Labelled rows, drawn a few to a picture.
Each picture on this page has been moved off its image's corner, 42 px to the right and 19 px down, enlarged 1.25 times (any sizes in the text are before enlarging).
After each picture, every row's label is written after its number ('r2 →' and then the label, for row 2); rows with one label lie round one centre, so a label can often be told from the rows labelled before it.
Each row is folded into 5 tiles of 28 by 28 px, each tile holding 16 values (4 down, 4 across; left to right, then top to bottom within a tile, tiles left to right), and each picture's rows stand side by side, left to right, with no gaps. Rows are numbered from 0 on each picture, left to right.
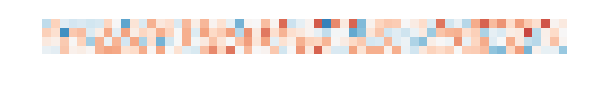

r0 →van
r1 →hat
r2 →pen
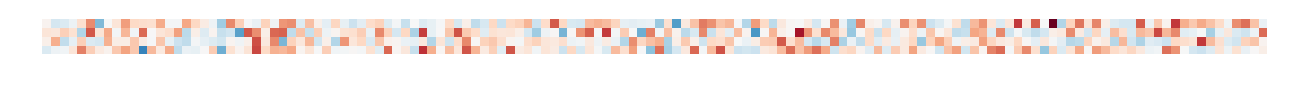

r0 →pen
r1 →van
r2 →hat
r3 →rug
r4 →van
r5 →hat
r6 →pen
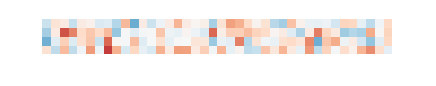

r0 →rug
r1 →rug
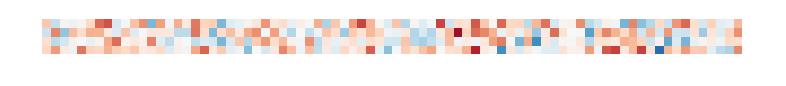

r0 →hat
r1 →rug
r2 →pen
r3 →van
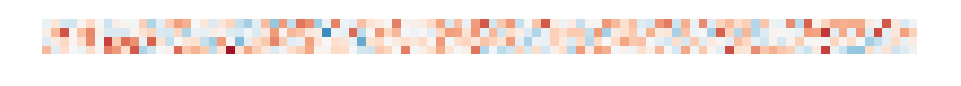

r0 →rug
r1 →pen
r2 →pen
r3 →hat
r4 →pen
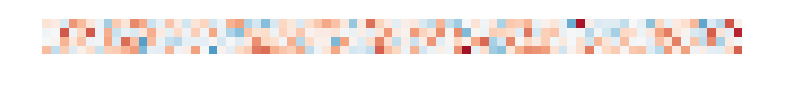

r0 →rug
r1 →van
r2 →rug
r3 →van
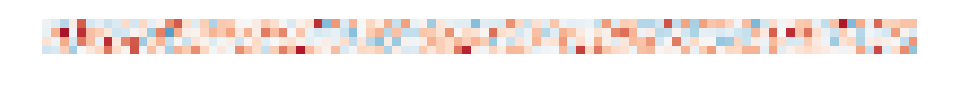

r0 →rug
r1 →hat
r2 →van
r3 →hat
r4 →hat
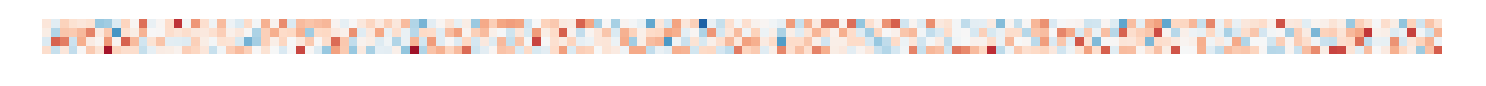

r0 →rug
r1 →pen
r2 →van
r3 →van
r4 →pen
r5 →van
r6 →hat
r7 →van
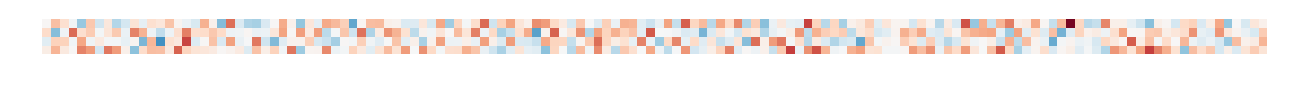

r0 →van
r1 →van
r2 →pen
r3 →hat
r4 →van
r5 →pen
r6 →van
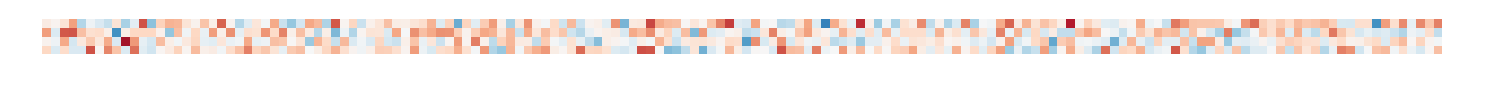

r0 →rug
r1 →hat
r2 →rug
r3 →pen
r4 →van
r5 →pen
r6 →pen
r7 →hat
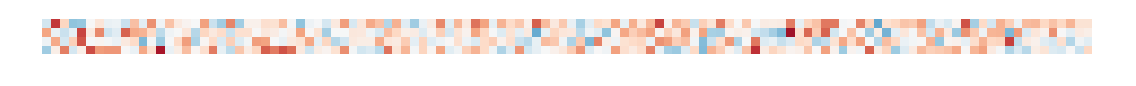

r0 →van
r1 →van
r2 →pen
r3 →pen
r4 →pen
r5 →pen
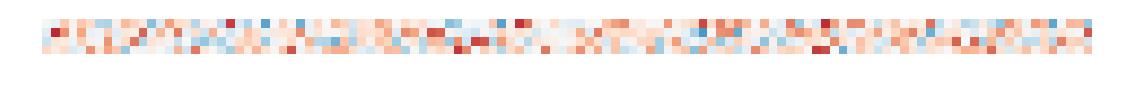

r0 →rug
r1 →van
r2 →rug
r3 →hat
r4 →pen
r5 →van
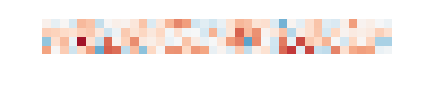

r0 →rug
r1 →rug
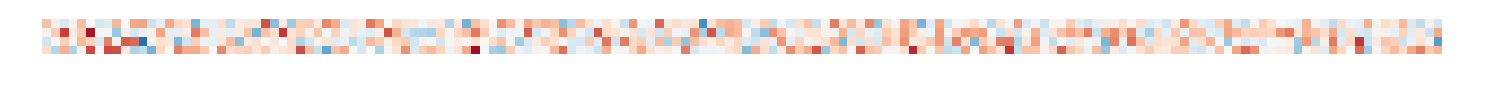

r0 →rug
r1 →pen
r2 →pen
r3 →van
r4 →van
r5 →rug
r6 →rug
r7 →rug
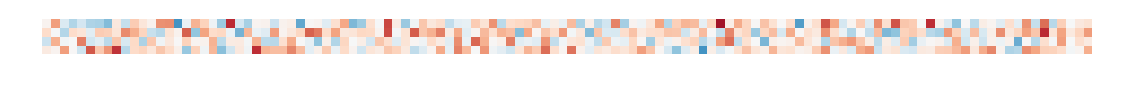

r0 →van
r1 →van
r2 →rug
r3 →pen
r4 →pen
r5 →van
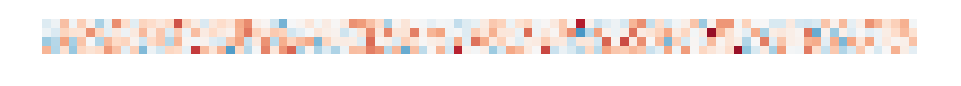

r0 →rug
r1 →rug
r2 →rug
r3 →van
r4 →rug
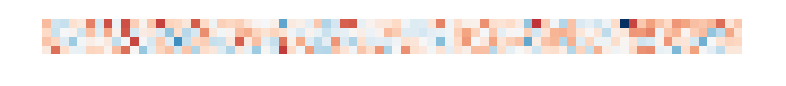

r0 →pen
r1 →rug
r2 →pen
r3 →pen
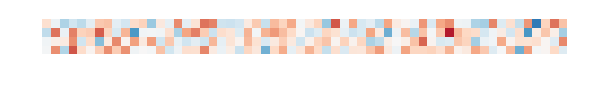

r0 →hat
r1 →hat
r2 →hat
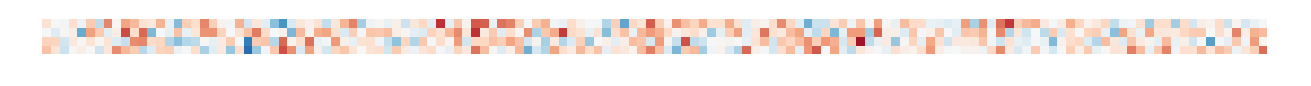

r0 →pen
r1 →rug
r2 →pen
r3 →pen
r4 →rug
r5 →pen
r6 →van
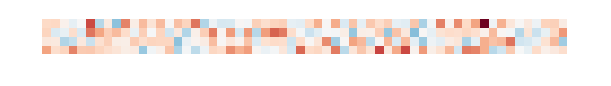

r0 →pen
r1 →hat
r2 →pen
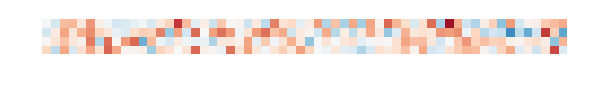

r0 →rug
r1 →hat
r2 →hat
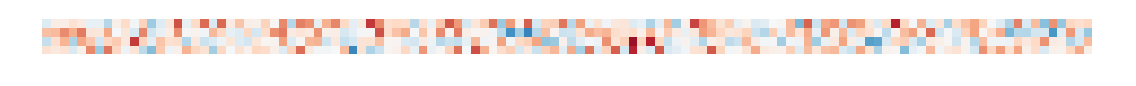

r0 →rug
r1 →pen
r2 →hat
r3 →rug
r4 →pen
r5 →hat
